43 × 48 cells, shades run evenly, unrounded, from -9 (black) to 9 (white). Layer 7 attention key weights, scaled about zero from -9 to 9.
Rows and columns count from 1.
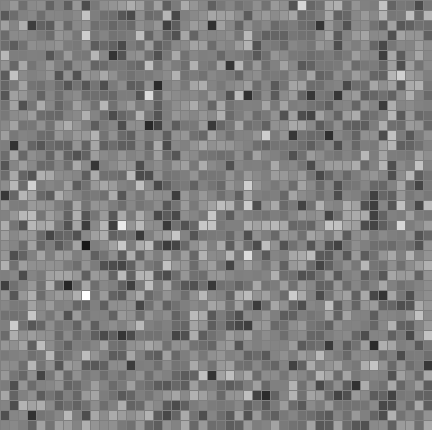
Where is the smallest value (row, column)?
25, 10
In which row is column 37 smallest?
14
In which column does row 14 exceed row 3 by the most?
24
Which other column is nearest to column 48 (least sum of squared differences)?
31
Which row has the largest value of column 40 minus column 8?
29
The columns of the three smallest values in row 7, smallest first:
26, 45, 34
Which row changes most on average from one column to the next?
23
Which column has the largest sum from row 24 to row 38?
4
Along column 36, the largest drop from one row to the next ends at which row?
39
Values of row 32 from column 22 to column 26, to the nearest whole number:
4 3 -3 0 -2
